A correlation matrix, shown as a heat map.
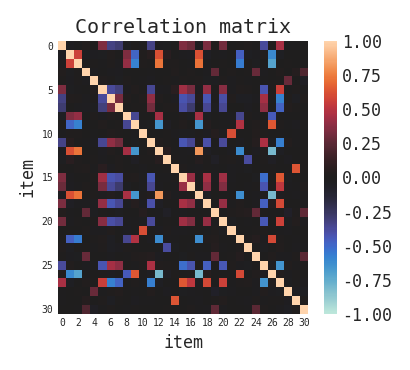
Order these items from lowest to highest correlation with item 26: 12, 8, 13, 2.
12, 2, 8, 13
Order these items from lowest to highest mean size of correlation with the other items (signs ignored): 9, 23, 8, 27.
23, 8, 9, 27
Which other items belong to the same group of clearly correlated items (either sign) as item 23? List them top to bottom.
13
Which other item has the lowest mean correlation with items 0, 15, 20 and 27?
25
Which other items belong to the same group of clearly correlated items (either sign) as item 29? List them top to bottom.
14
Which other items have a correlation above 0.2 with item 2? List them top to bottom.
1, 8, 12, 17
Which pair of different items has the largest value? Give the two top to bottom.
12, 17
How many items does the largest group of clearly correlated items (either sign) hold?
11
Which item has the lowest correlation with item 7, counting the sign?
27
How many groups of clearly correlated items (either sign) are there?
7
